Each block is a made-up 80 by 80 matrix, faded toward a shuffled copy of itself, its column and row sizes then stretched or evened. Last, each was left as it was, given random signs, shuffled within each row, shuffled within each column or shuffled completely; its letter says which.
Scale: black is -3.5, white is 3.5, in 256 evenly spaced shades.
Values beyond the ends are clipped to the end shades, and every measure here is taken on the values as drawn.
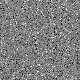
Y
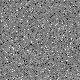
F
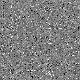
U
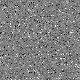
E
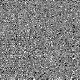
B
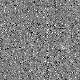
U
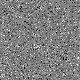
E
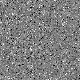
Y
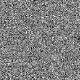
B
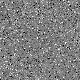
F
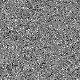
U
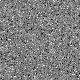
F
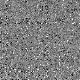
U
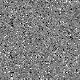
B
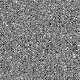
B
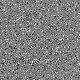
E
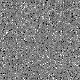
B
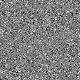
E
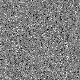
Y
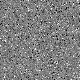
Y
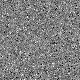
F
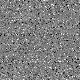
E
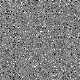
B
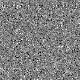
B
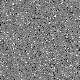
Y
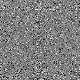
B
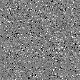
B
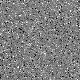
F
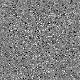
B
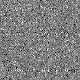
B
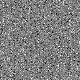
Y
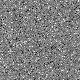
F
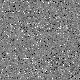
E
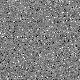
E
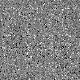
U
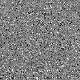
B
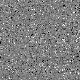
B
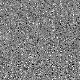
U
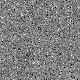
Y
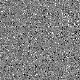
B
